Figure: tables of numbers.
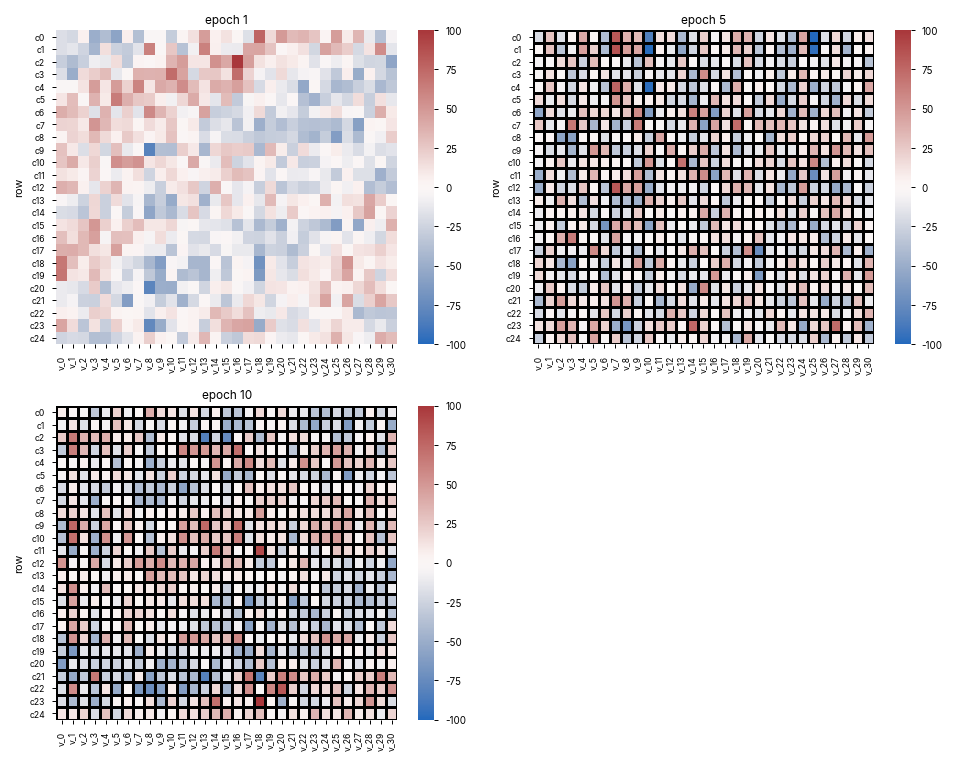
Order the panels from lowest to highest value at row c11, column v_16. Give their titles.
epoch 5, epoch 10, epoch 1
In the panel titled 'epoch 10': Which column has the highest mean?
v_1
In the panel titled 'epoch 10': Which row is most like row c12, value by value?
c13
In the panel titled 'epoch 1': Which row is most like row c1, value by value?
c24
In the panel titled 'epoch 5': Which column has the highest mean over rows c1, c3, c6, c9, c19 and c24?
v_15
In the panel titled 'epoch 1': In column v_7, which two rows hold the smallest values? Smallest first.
c0, c18
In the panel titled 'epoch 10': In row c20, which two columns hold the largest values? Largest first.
v_25, v_18
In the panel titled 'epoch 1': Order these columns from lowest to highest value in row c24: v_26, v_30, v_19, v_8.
v_19, v_26, v_8, v_30
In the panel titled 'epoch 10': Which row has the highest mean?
c9
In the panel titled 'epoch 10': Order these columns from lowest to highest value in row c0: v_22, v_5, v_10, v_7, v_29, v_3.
v_3, v_29, v_22, v_7, v_10, v_5
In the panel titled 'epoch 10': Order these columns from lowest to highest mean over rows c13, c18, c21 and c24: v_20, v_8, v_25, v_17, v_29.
v_8, v_29, v_25, v_20, v_17
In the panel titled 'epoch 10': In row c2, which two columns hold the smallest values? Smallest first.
v_13, v_15
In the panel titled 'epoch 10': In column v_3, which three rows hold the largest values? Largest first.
c21, c12, c2
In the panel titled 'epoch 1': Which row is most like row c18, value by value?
c19
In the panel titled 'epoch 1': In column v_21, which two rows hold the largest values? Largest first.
c0, c14
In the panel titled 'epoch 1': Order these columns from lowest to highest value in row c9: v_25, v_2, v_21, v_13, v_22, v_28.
v_13, v_21, v_2, v_28, v_25, v_22
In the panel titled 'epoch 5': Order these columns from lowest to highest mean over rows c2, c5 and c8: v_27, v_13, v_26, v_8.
v_27, v_26, v_13, v_8
